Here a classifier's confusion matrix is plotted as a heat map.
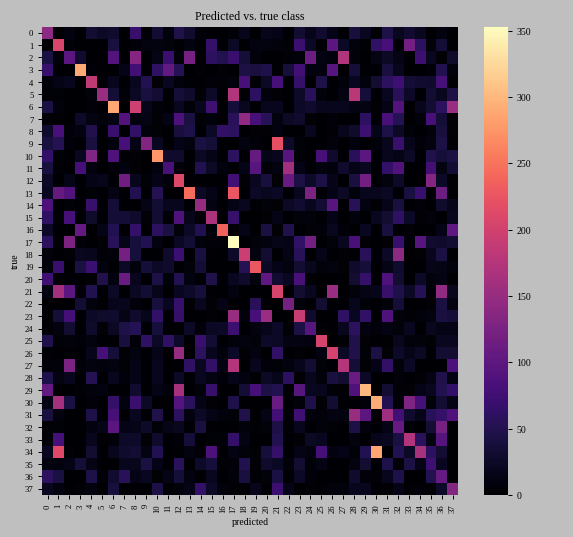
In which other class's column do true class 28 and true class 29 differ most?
12
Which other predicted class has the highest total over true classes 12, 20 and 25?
7
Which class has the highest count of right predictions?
17
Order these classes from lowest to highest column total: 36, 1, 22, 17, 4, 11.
11, 22, 4, 1, 36, 17
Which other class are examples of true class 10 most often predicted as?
4
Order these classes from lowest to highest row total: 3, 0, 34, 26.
0, 26, 3, 34
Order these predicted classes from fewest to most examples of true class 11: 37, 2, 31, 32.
2, 37, 31, 32
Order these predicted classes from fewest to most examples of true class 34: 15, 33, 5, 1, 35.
5, 33, 35, 15, 1
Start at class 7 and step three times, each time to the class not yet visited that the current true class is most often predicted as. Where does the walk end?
36
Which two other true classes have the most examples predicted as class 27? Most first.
2, 23
